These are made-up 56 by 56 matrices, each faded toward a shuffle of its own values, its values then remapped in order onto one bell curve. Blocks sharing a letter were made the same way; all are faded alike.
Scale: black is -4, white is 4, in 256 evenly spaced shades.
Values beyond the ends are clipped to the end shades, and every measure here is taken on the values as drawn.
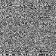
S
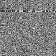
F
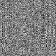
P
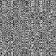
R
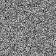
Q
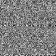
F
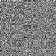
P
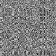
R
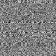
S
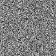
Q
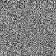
P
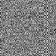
R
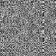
R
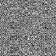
P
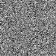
Q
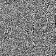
Q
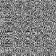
P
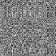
R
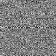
S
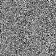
Q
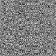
P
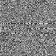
F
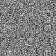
P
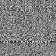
S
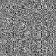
R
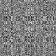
R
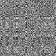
R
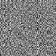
R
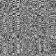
R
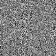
Q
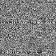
F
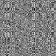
R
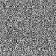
F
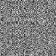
P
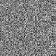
P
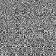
S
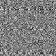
S
